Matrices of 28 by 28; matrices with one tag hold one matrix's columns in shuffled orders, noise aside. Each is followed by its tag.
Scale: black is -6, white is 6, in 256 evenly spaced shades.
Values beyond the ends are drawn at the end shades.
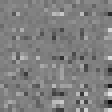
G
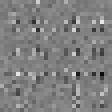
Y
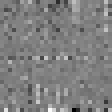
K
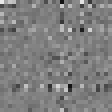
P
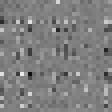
Y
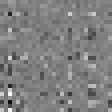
G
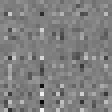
G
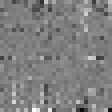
K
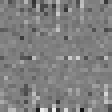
K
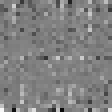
K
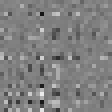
G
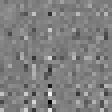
G
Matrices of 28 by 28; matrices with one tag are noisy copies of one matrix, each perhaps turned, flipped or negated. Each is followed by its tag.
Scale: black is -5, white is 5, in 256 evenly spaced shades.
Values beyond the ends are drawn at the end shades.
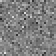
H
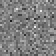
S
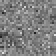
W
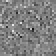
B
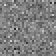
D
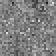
W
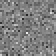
H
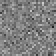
H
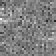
W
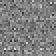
D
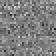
D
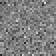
H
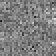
W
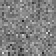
W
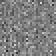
D
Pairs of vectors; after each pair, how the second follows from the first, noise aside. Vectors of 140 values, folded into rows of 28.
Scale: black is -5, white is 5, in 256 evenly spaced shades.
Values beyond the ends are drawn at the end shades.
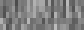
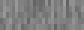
negated, shrunk.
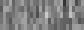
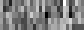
negated, scaled up.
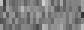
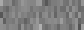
reversed, shrunk.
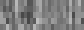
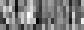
negated, scaled up.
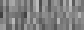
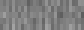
reversed, shrunk.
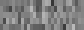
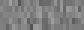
reversed, shrunk.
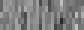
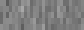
reversed, negated, shrunk.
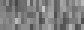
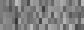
sign-scrambled.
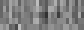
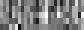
negated, scaled up.
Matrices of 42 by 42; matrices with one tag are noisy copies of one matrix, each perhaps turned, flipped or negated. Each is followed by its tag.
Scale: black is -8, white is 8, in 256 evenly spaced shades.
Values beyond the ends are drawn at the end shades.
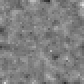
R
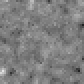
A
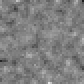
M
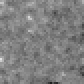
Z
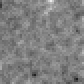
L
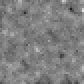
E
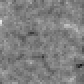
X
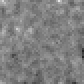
Z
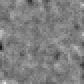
R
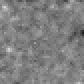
L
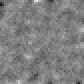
R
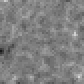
L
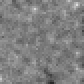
L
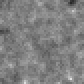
A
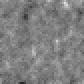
X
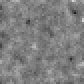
E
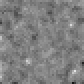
E
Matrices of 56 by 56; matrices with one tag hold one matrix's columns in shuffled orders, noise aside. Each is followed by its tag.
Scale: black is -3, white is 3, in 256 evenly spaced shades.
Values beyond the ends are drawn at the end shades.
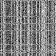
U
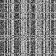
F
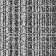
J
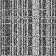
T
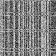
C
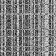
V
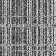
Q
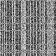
U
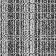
F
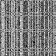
C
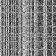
J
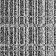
Q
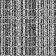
T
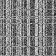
T
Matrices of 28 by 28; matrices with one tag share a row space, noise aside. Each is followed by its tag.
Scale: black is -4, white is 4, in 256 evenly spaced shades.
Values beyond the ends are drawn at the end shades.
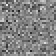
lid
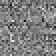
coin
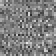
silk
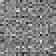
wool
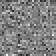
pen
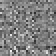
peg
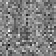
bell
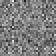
coin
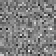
silk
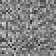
lid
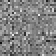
coin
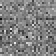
peg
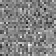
silk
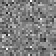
lid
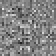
pen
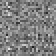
bell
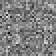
bell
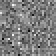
pen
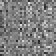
silk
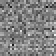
coin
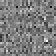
silk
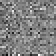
lid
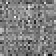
silk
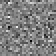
bell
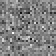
pen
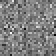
coin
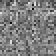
peg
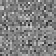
silk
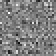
bell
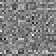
peg
